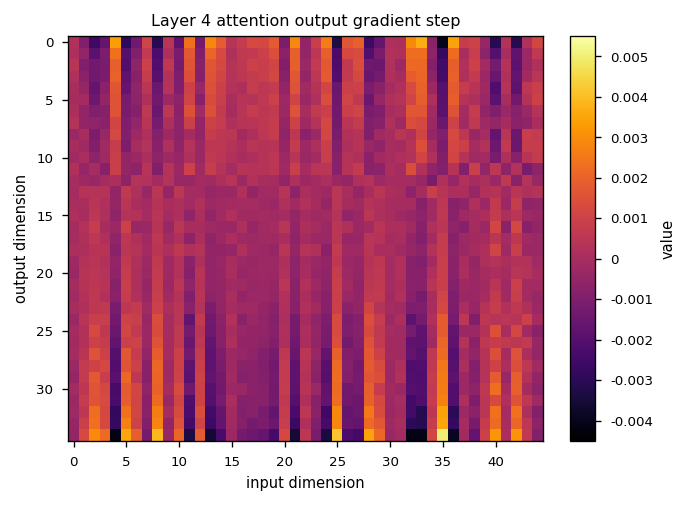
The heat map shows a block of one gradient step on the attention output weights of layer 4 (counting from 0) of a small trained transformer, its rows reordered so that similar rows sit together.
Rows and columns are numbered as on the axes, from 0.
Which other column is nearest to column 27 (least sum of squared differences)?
14
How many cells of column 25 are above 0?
22
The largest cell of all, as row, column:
34, 35
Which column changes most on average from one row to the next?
40
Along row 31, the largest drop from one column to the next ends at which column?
36
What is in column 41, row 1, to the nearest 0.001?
0
